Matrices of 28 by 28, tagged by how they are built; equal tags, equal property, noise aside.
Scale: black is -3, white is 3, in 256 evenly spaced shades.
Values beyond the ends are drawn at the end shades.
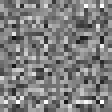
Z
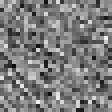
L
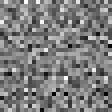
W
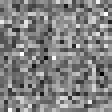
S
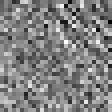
L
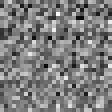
W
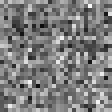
S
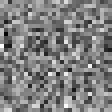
S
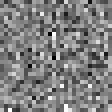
Z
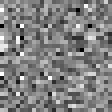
Z
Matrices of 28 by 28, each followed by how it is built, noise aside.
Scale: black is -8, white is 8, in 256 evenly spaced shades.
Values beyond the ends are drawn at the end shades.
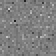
sparse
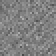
Hankel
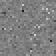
sparse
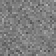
Toeplitz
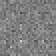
low rank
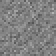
Hankel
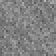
Toeplitz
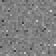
sparse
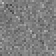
diagonal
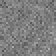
Hankel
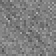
Toeplitz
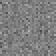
low rank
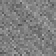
Toeplitz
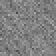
Toeplitz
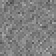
Hankel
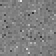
sparse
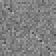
diagonal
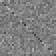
diagonal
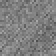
Hankel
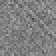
Toeplitz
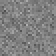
Toeplitz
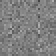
low rank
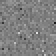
sparse
